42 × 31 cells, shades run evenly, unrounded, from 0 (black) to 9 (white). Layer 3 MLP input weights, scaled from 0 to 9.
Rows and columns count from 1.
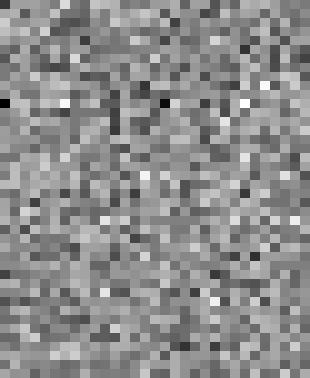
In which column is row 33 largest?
11
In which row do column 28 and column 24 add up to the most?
25
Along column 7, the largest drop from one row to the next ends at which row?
13
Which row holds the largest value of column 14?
5
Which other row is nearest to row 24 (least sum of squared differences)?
30
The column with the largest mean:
3
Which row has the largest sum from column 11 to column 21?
20
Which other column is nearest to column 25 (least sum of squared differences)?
7
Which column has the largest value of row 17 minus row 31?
1
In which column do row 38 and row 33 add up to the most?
4
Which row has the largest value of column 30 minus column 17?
12
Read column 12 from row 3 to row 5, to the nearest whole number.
7 4 4
